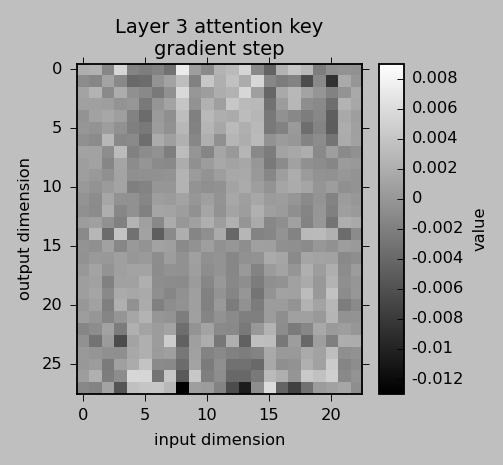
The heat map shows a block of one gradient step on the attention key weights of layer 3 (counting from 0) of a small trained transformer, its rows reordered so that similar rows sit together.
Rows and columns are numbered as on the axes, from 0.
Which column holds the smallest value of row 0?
15
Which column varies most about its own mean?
8
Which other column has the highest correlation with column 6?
2
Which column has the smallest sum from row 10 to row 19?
6
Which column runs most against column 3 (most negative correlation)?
7
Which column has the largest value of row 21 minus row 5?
20
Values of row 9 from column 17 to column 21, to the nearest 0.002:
0.002 0 0 0 0
